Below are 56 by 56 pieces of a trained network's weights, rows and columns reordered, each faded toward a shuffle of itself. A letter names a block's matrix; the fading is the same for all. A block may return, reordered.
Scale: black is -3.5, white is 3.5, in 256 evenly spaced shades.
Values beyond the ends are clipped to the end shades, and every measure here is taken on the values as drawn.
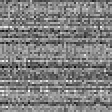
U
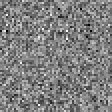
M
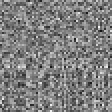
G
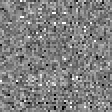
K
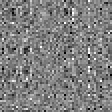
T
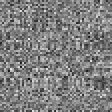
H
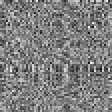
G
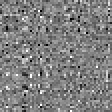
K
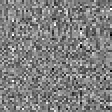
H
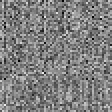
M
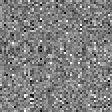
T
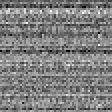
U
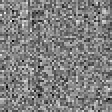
M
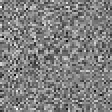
H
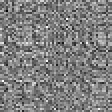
G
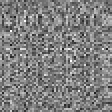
G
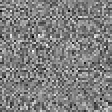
H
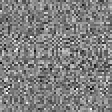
H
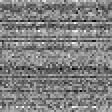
U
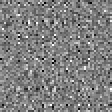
T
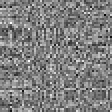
H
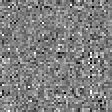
T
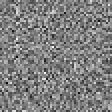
H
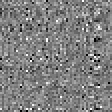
K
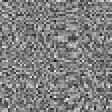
H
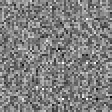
M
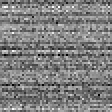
U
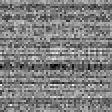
U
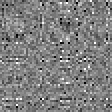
K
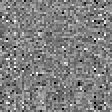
K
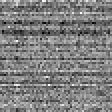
U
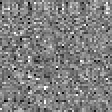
T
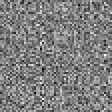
H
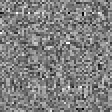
M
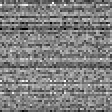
U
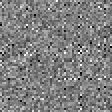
T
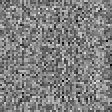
M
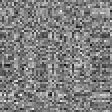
G
